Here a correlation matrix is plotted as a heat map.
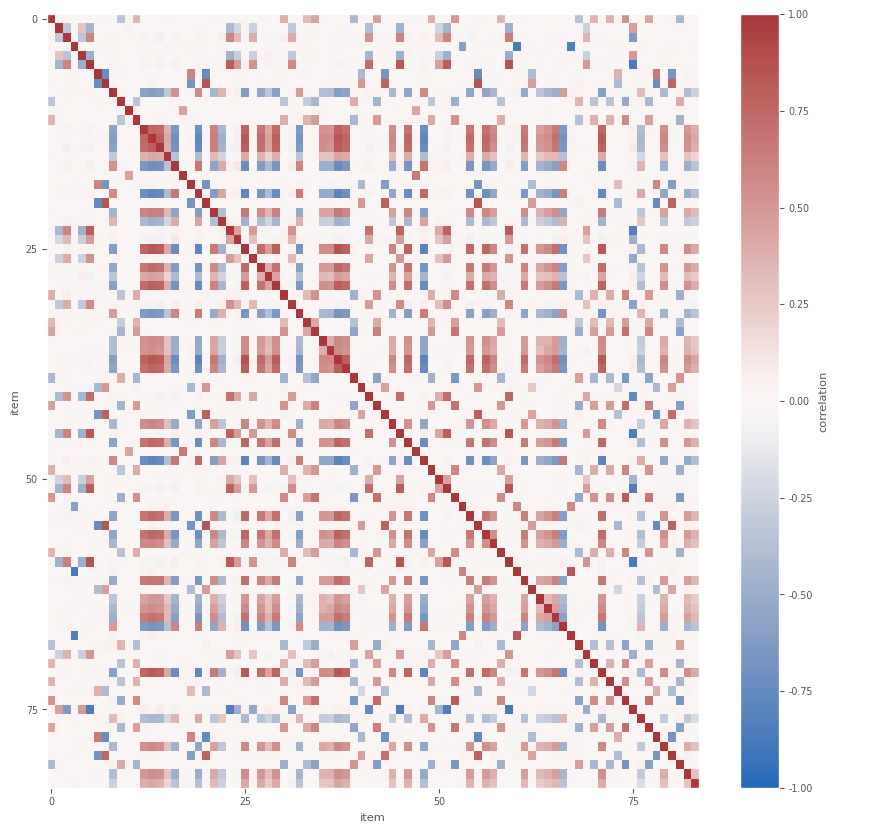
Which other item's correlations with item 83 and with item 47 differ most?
17
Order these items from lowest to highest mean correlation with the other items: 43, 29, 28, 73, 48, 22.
48, 22, 73, 43, 28, 29
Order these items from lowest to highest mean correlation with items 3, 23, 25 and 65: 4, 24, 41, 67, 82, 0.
67, 4, 0, 24, 41, 82
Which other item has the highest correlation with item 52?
74
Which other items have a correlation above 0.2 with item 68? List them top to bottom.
9, 39, 81
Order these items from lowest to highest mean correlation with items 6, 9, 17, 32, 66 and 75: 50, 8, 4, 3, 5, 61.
61, 5, 50, 3, 4, 8
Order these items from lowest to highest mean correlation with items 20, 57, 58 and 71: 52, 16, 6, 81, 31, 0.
16, 6, 81, 31, 0, 52
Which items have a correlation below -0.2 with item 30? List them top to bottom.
9, 39, 68, 81
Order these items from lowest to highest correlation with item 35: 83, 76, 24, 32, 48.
48, 32, 76, 24, 83
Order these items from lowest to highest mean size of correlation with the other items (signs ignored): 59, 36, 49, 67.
67, 49, 59, 36
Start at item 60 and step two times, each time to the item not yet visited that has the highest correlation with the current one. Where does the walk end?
53
